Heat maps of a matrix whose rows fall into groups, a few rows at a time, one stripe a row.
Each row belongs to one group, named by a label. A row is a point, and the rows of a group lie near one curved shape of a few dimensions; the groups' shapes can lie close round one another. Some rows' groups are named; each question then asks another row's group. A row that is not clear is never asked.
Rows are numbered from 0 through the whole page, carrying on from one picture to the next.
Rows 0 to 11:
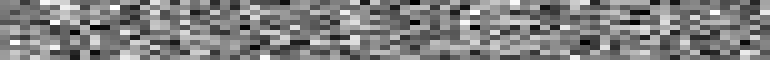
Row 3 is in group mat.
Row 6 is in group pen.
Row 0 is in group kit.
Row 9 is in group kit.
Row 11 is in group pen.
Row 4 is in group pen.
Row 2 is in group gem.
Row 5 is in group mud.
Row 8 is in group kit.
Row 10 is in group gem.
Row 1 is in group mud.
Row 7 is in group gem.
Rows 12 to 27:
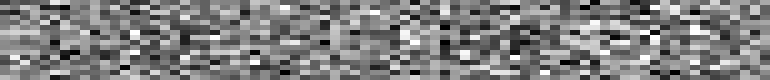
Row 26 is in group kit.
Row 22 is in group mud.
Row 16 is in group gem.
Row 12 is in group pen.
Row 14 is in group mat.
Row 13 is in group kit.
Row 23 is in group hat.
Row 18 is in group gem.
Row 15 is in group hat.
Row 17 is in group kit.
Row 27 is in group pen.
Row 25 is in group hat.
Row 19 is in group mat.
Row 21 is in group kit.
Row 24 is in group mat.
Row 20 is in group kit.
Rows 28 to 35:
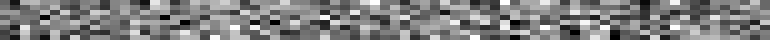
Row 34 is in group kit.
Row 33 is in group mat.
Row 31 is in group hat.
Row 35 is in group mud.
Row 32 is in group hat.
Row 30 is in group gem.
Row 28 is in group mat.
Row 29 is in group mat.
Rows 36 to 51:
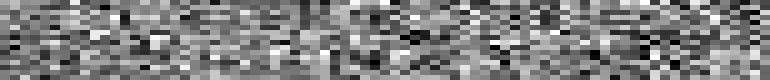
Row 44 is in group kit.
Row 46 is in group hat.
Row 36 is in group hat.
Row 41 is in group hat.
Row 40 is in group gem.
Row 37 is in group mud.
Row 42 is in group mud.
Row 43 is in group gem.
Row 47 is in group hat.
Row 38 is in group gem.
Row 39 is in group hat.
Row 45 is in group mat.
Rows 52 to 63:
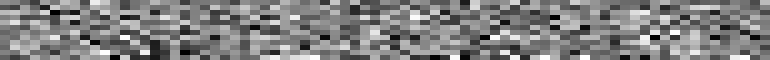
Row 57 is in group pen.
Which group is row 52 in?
gem
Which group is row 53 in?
mud
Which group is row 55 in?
mud
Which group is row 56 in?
pen
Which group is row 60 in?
gem
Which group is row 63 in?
hat
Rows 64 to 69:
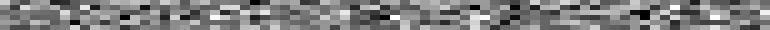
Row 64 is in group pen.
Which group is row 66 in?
gem
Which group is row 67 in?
hat
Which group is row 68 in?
pen
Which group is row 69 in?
mud
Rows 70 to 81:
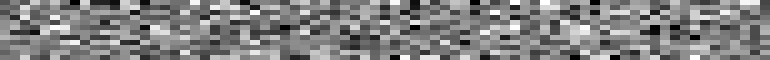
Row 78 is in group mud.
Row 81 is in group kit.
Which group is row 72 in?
mat
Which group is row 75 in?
kit
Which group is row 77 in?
pen
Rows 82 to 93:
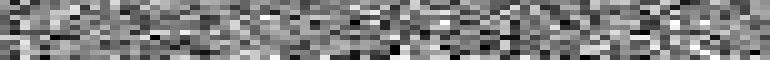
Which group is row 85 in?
pen
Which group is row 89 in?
pen
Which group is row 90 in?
mat
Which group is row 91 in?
kit
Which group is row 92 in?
gem
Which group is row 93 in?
hat
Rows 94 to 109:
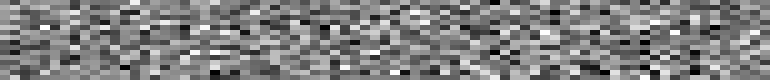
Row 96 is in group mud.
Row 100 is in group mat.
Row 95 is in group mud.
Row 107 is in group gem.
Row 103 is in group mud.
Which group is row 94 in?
mat
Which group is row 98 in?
mud
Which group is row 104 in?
mat
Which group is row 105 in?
pen
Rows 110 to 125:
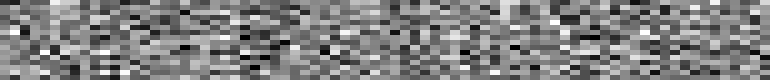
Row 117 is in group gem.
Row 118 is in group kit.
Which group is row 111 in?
kit
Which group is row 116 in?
hat
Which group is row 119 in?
hat
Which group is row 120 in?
gem
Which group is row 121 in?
gem
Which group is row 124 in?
mud
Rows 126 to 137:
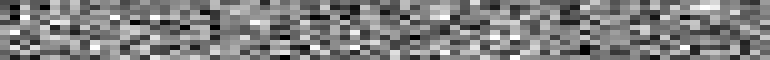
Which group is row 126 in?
mud
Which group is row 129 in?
hat
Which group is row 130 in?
pen
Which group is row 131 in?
gem
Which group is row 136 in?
kit
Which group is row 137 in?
kit
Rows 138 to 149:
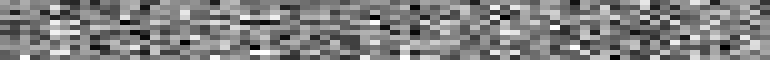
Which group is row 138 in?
gem
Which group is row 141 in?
pen
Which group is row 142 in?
pen
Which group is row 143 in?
mud
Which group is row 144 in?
pen
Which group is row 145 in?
kit
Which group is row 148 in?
pen
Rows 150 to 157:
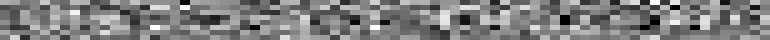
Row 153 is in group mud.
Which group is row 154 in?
mud
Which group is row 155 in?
mat
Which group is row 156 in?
gem
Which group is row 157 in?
hat
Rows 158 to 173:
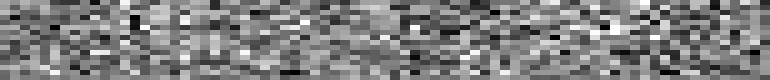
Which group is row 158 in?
gem
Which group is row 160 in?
pen
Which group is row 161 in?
gem
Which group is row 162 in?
mat
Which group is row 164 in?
gem
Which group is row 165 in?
mud
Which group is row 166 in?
gem
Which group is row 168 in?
mud
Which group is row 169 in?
pen
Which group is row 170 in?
pen
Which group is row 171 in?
mud
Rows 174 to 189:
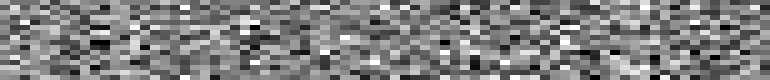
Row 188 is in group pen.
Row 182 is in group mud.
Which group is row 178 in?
mat
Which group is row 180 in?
mud
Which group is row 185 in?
mud
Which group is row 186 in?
mat
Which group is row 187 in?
mud
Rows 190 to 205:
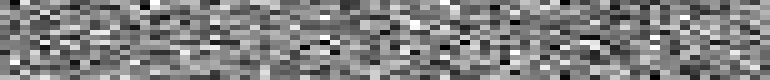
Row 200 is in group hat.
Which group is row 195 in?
mud
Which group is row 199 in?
mud
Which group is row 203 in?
gem
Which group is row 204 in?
hat
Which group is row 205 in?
mud
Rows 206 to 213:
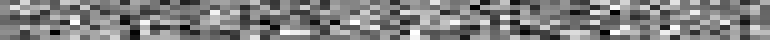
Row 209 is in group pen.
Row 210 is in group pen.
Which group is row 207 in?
mud
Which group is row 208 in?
kit
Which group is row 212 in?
kit
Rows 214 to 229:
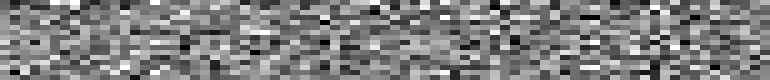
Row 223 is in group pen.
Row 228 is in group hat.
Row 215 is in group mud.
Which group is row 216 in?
pen
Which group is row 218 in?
hat
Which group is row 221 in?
pen
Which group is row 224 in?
pen
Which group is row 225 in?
mud
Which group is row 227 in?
gem
